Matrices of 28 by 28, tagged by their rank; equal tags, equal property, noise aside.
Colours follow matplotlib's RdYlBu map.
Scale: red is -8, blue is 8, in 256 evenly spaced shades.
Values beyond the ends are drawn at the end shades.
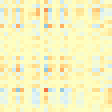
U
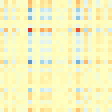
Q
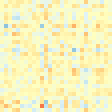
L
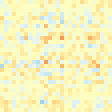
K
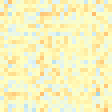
K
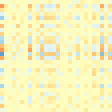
Q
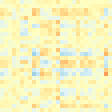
U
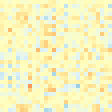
K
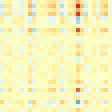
Q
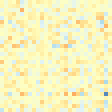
L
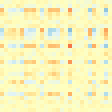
Q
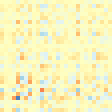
L
